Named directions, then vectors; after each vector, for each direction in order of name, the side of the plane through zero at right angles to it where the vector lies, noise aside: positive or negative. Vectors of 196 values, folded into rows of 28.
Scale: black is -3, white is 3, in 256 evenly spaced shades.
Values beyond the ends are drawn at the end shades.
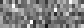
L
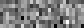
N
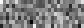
negative, negative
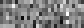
positive, positive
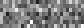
positive, negative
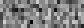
negative, positive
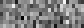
positive, positive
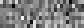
negative, negative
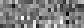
negative, negative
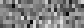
negative, negative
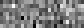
positive, positive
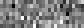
negative, negative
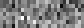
negative, negative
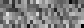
negative, positive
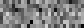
negative, positive
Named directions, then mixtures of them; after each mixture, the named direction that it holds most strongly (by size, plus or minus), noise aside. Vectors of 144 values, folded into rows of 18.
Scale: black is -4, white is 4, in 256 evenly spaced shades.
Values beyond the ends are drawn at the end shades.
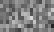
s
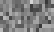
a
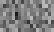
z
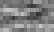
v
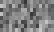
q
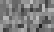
a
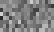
a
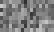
q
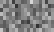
z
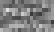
v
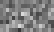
s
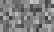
a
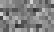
a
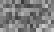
z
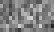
s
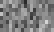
q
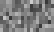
a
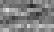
v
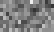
a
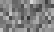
a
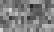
a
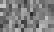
q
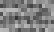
v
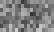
q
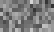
a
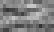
v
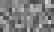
a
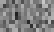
z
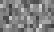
a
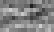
v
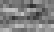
v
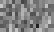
q
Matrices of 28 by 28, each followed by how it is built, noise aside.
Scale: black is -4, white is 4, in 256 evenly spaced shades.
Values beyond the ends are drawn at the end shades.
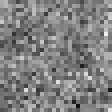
smooth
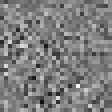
lower triangular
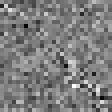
banded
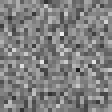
repeating columns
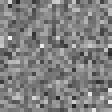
low rank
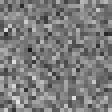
Toeplitz
